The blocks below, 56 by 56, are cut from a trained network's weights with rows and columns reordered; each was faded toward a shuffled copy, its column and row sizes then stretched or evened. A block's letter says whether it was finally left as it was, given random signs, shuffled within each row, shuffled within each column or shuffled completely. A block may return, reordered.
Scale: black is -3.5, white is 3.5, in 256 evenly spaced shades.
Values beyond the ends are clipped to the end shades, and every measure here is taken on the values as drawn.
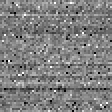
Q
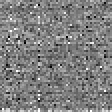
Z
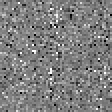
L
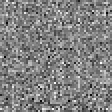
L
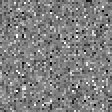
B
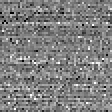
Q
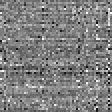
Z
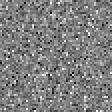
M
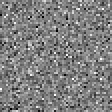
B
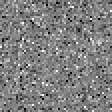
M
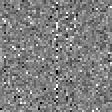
B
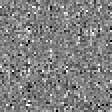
L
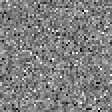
M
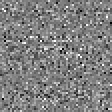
Q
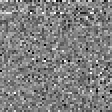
Q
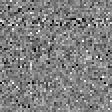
Q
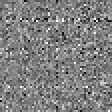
L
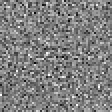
Q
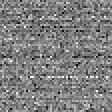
Q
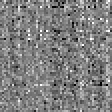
Z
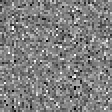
B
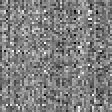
Z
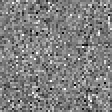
B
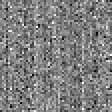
B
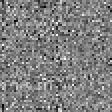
Z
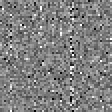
B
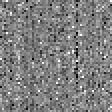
B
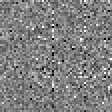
L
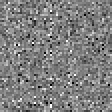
L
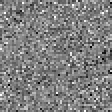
M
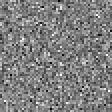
M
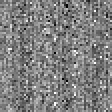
B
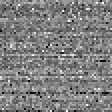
Q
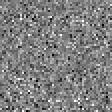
Q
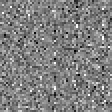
B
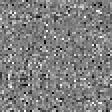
Z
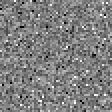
M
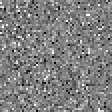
B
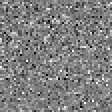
Q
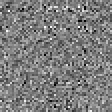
L
